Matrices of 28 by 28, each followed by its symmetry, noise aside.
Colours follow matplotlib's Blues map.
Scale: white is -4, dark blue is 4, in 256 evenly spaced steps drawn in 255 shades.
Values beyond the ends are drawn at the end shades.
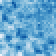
symmetric across the other diagonal.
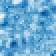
symmetric.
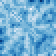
symmetric.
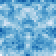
mirrored left to right.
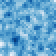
symmetric across the other diagonal.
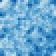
symmetric.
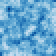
symmetric.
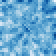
symmetric across the other diagonal.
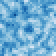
symmetric.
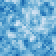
symmetric across the other diagonal.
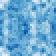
mirrored top to bottom.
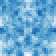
mirrored left to right.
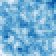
symmetric across the other diagonal.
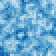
symmetric across the other diagonal.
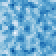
mirrored top to bottom.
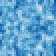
mirrored top to bottom.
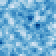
symmetric across the other diagonal.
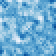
symmetric.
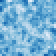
symmetric across the other diagonal.
